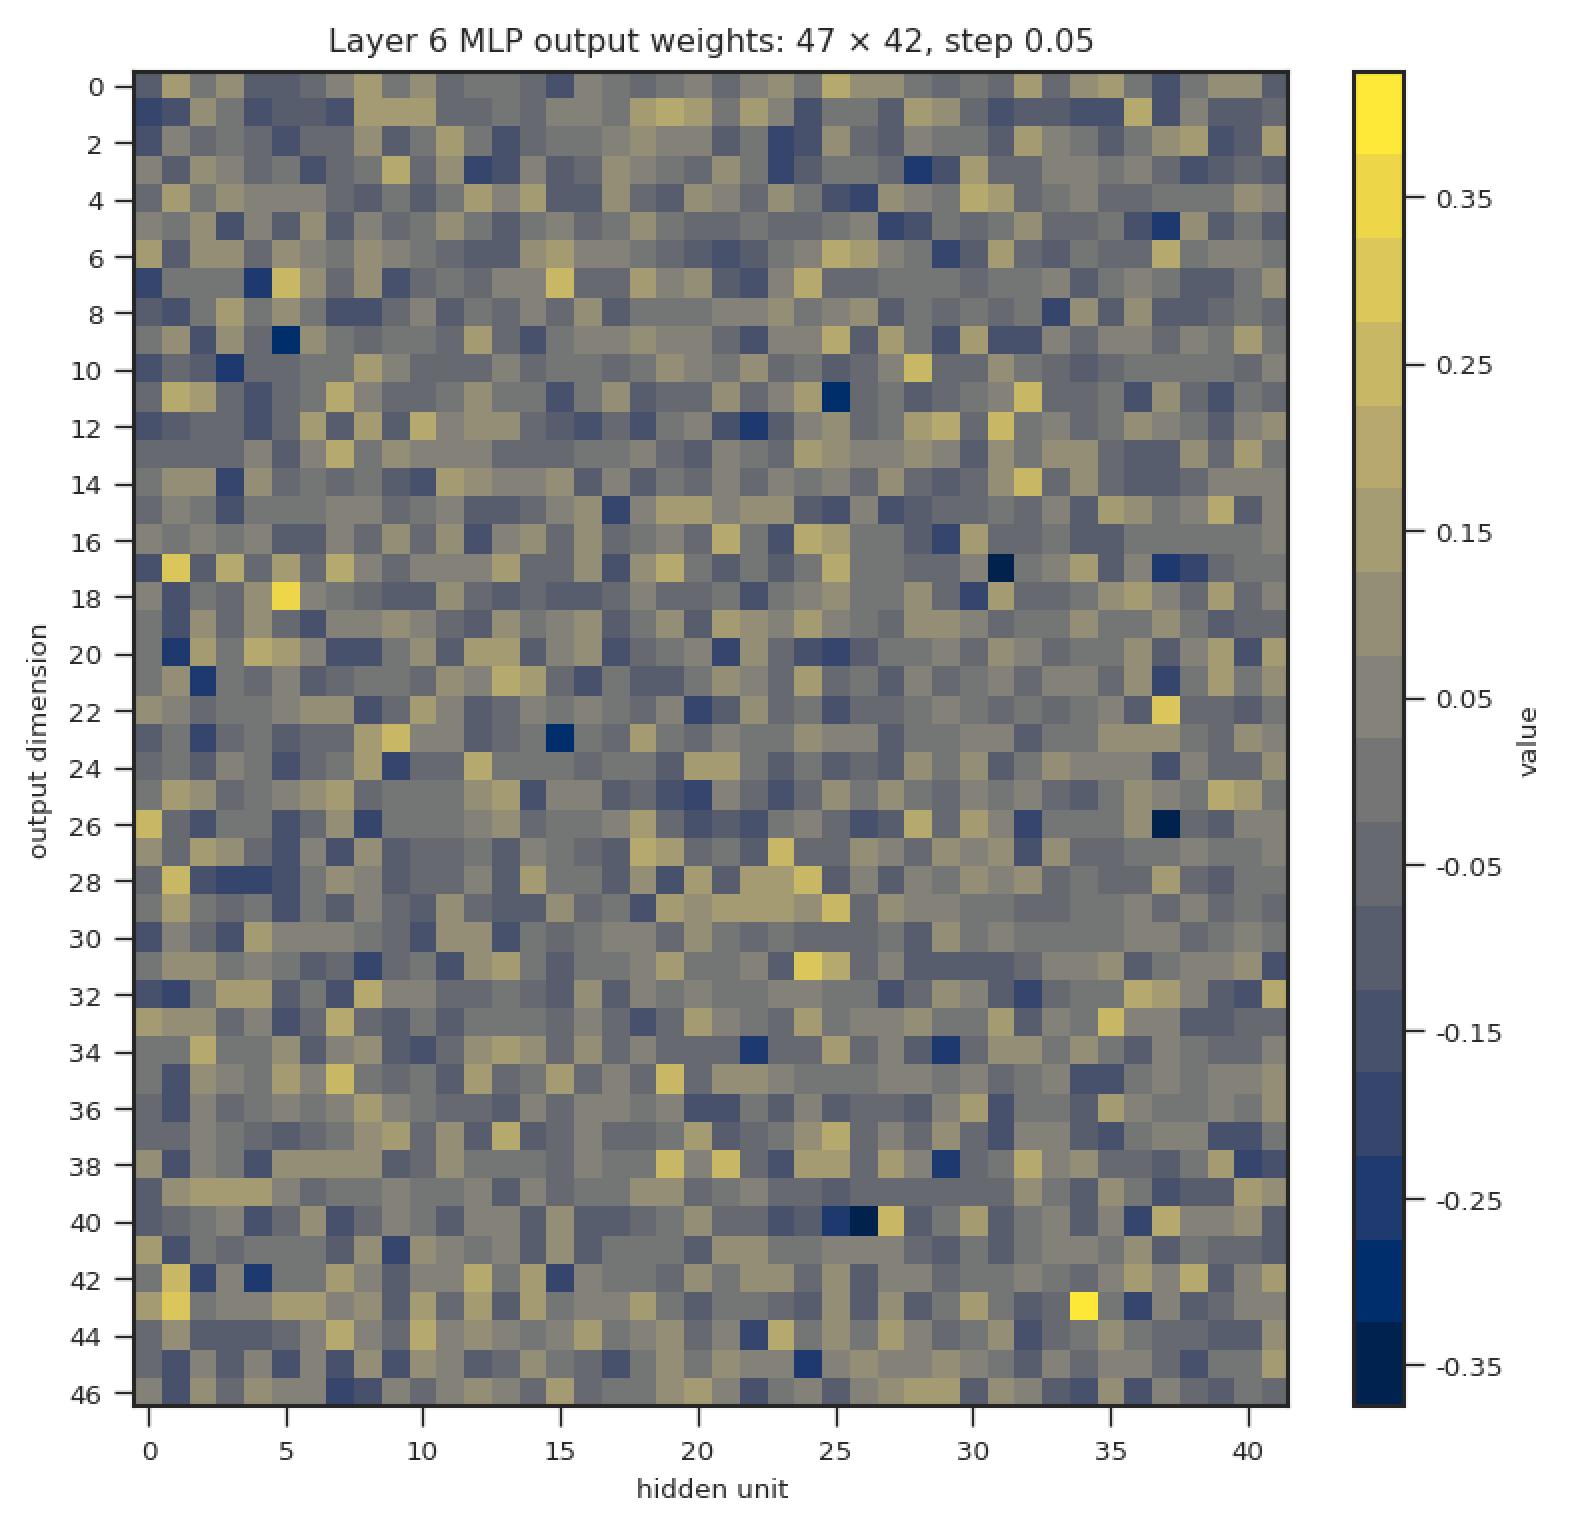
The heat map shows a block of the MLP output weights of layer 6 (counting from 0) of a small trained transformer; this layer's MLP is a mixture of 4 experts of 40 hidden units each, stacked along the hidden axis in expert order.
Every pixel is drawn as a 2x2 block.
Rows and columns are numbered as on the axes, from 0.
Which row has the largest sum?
43
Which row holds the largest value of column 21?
38
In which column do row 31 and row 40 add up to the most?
27
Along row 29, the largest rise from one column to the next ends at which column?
19
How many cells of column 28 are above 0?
20
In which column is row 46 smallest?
7
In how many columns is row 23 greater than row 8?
17
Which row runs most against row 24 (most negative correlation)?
6
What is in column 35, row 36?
0.15
